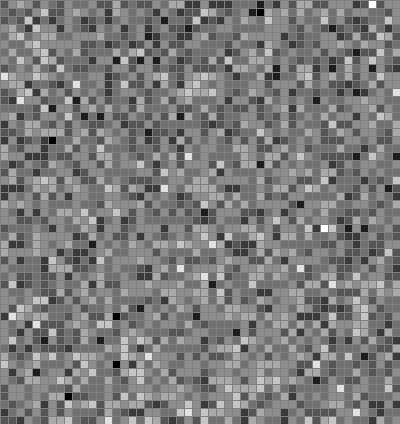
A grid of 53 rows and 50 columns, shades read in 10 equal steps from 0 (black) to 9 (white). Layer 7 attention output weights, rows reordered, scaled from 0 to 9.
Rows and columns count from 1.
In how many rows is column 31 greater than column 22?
22
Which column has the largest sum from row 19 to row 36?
26
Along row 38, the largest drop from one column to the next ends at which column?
7
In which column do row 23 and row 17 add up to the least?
19
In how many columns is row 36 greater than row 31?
21
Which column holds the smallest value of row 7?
45
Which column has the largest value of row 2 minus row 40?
15
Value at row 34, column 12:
4
